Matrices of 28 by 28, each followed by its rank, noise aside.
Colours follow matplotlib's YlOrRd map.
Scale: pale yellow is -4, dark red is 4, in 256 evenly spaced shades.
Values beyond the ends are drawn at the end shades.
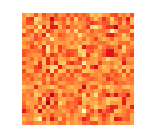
four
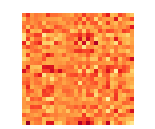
three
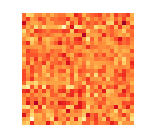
five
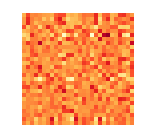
five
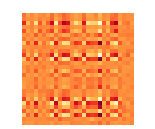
one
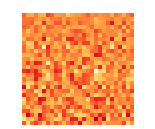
five
